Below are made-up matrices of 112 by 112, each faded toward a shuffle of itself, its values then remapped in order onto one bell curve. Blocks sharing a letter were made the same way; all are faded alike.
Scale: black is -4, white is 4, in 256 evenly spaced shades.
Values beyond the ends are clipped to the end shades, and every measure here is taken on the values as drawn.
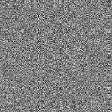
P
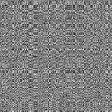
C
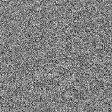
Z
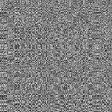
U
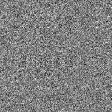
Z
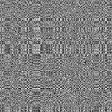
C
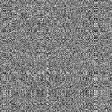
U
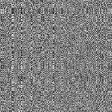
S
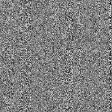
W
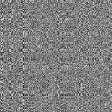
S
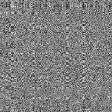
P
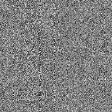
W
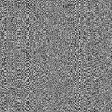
S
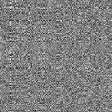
P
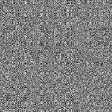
P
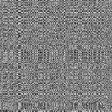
C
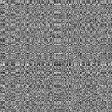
C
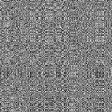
U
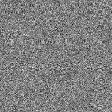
Z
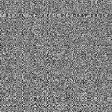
P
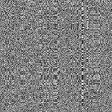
S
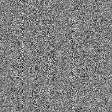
W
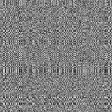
C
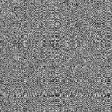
U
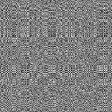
C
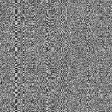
S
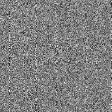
W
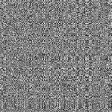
P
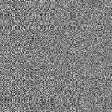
U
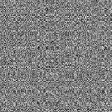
U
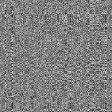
S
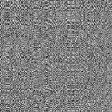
U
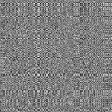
C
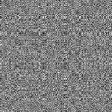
U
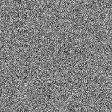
Z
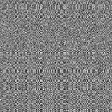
C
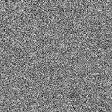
Z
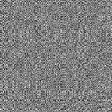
U
